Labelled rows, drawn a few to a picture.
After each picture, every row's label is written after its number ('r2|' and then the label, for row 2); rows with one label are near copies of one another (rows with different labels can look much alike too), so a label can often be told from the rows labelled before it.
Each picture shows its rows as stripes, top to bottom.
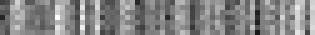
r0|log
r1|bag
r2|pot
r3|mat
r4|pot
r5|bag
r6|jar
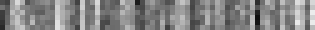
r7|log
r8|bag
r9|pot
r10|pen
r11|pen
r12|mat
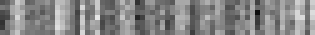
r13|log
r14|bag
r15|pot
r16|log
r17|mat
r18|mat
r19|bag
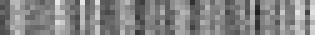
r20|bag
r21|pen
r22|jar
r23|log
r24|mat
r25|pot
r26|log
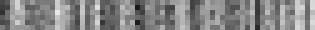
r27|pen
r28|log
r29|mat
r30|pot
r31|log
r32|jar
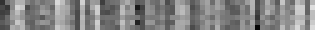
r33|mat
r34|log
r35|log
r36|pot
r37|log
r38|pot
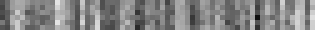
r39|mat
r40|mat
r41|log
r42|pot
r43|bag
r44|log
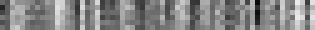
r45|jar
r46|mat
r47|pot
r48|jar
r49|pot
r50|bag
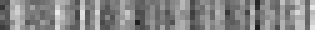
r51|pot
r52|pen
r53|bag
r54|bag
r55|log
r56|pen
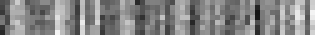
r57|log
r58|pot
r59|pot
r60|jar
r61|bag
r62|mat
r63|mat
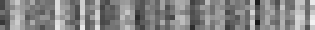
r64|pen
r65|mat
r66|bag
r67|log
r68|pen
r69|bag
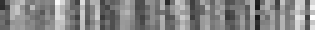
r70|mat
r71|pen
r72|bag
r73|jar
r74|jar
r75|jar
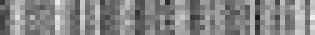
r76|mat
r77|bag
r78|log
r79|pen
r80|mat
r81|pen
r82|log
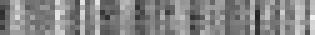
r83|bag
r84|log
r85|mat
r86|pen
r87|pot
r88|pen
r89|jar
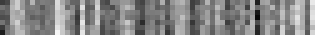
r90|pen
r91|bag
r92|pot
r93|pot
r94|bag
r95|mat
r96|mat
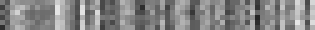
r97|jar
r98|mat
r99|bag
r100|pot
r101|jar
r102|mat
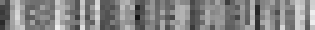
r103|bag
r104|log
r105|pen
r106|log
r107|pen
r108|mat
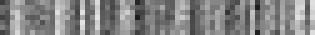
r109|log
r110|jar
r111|bag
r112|log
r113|bag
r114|bag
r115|pen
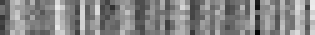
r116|pen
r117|jar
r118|bag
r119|pen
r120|mat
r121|mat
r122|pot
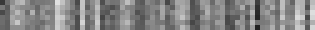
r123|mat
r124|jar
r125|pen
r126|jar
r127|bag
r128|jar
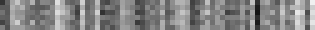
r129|pen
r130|pot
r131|jar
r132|pot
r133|pen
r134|jar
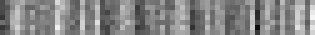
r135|mat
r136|log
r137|pen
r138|pen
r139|bag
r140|pen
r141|pen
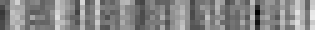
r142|bag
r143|pot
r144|pot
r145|pen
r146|pot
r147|pen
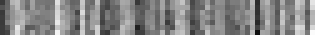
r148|pen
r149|pen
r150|mat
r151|mat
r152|mat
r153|log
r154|pen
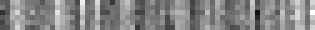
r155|bag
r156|bag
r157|pen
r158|pot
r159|mat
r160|log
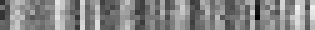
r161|mat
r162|jar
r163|pen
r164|pot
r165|bag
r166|bag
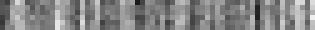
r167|log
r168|pot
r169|pot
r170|pen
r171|mat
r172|mat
